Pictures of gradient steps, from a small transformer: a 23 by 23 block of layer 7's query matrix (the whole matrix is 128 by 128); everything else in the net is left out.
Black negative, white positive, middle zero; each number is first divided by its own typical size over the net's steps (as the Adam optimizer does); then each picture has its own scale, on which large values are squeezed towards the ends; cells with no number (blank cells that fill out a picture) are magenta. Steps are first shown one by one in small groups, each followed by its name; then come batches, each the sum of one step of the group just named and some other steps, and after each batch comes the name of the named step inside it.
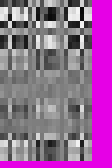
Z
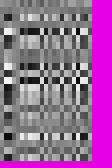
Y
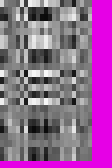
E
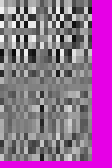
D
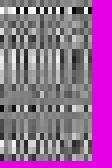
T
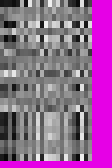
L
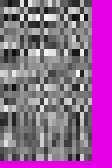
L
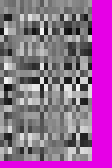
Y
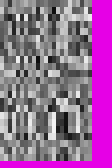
T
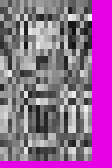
E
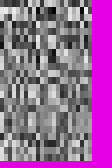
Z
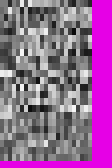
E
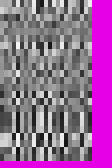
T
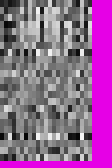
L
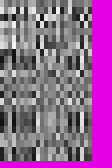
D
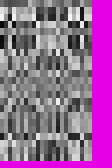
Z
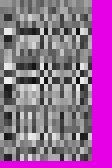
Y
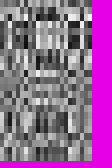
Z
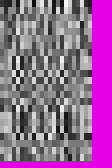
T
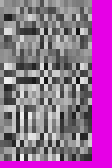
Y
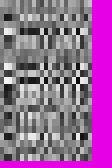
Y
